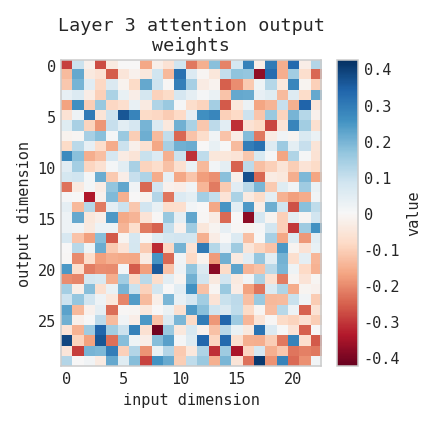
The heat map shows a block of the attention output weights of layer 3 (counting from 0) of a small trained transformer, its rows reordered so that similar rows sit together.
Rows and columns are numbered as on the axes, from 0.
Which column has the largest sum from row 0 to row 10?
1
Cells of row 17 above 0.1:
2
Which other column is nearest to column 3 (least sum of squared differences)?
9
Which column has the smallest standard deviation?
22
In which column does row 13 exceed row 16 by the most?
8
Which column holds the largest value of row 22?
11
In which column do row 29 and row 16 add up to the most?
17
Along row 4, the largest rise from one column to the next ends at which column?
21
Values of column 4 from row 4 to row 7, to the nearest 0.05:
-0.1 0.1 0.1 0
